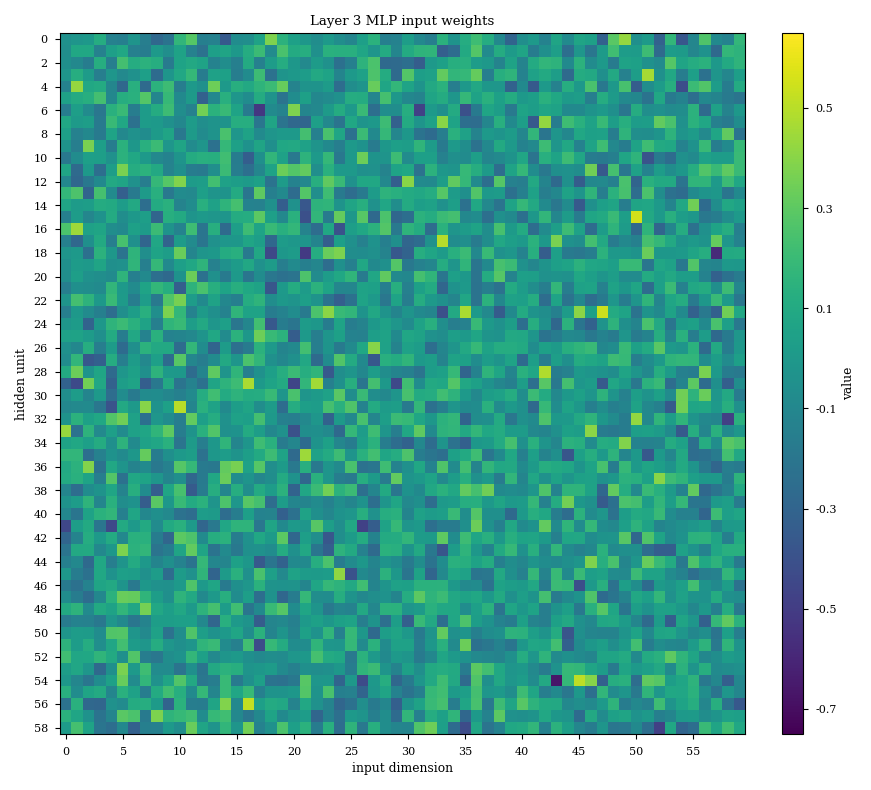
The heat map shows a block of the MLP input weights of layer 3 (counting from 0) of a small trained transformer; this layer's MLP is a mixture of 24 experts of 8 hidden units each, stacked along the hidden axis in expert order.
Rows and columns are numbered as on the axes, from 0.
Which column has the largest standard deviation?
33
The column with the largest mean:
14
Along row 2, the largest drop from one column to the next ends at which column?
28
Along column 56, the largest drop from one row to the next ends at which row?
29
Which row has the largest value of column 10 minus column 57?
18
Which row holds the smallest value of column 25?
45
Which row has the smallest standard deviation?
52
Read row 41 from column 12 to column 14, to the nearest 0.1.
-0.3 -0.2 0.1
